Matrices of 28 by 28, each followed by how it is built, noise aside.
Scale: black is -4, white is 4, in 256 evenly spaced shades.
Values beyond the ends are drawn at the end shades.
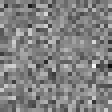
low rank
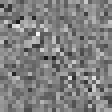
banded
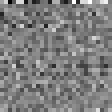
uneven rows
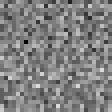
repeating columns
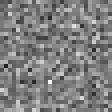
noise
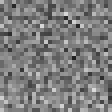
repeating columns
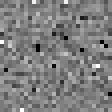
sparse
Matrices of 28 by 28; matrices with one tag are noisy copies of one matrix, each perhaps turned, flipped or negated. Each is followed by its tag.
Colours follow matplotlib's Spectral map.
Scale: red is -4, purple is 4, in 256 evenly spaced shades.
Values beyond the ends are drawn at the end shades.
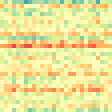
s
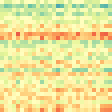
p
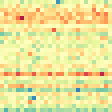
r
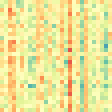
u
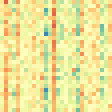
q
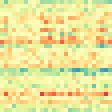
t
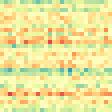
t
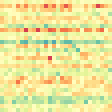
u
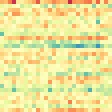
s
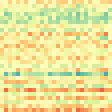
r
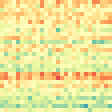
p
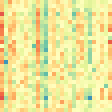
s
